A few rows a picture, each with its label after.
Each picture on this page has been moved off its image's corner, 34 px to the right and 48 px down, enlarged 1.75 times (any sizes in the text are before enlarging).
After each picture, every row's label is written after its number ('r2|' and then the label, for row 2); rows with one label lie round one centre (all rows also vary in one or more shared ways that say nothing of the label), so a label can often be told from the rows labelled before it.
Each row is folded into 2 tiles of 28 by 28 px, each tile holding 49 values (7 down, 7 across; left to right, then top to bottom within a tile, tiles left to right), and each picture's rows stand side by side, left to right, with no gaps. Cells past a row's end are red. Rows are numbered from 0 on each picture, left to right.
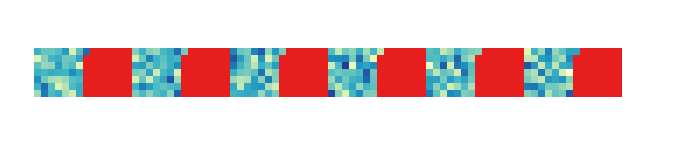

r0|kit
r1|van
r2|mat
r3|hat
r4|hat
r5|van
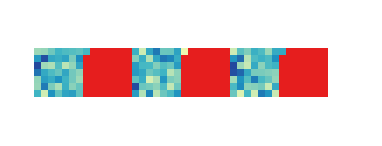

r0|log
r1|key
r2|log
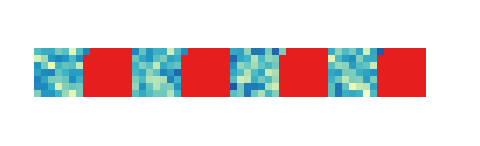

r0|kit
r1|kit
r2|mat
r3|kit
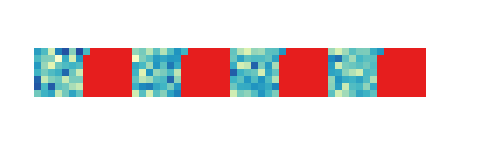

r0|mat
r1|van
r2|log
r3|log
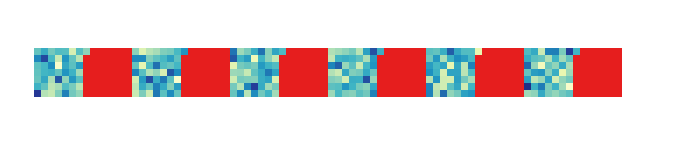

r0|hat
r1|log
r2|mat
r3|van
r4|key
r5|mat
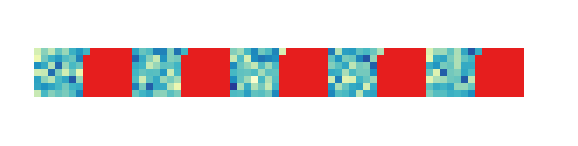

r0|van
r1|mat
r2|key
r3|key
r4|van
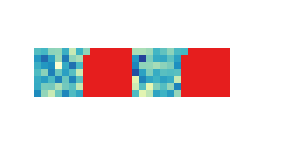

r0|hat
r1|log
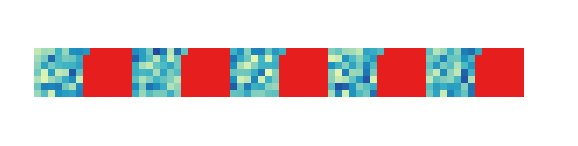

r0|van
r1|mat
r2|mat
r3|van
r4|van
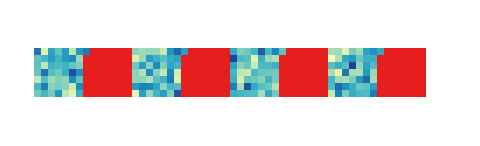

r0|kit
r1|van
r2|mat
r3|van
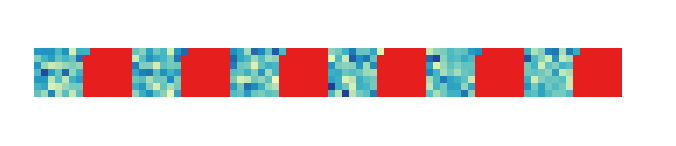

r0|kit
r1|kit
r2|mat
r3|key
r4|log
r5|mat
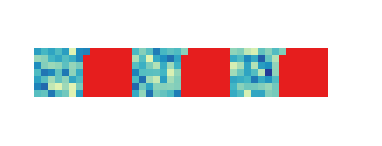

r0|kit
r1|key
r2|hat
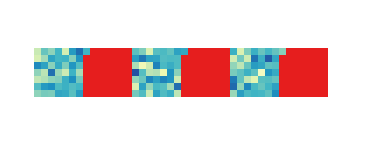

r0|van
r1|log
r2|key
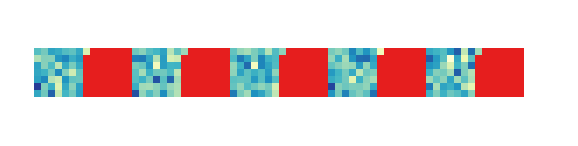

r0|key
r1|hat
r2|hat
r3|key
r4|mat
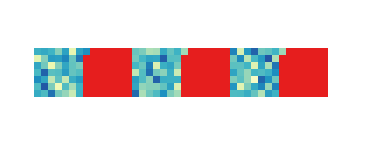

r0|kit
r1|hat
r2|key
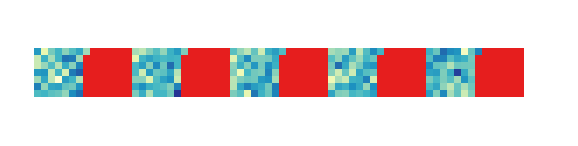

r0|key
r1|van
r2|van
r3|van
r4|kit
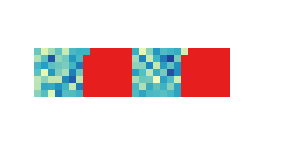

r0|van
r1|key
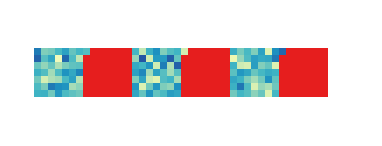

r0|mat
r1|key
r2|kit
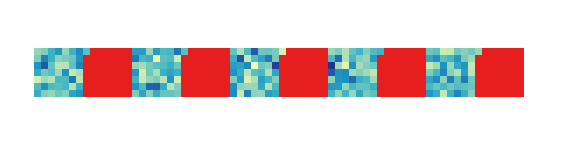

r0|van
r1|mat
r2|key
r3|log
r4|hat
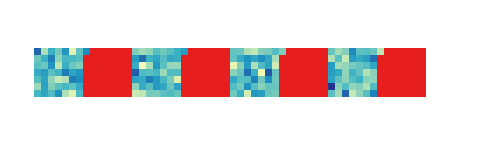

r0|kit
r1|log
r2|hat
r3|key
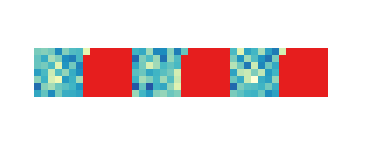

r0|key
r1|mat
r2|key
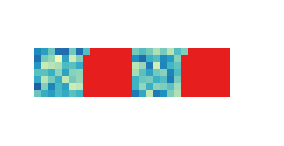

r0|mat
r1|hat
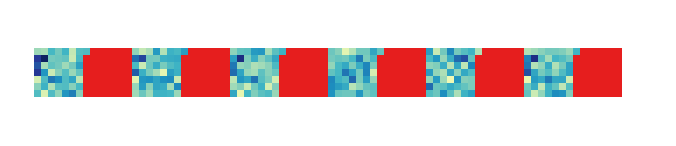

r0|log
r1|log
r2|log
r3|hat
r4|key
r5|log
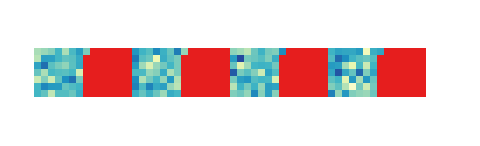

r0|van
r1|mat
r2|log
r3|kit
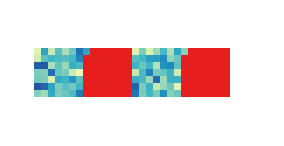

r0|van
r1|hat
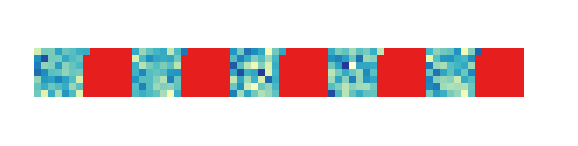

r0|log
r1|kit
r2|kit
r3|hat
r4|kit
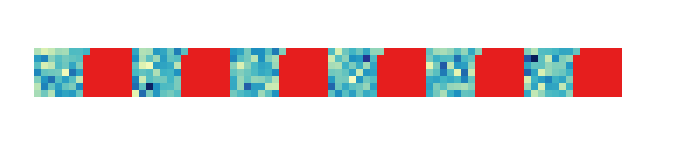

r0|log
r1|mat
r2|mat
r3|key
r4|hat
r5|log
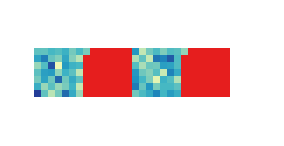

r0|hat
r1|key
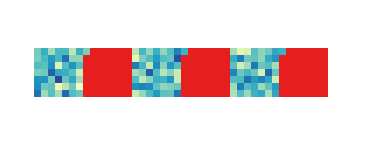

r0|hat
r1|van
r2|log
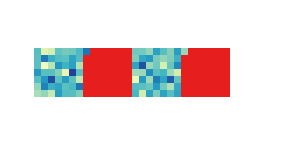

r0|log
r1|van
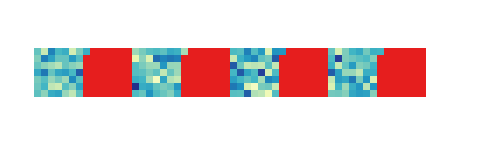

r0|kit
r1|key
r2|kit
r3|log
